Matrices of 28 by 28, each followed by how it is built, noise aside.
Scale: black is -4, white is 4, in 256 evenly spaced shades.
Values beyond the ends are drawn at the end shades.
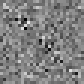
banded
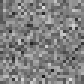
noise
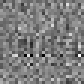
low rank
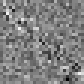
banded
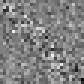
banded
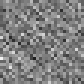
Toeplitz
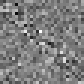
banded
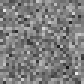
noise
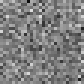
low rank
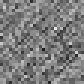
Hankel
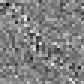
banded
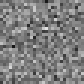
noise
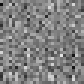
low rank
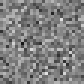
noise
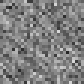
Toeplitz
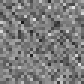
Toeplitz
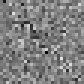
banded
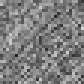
Hankel
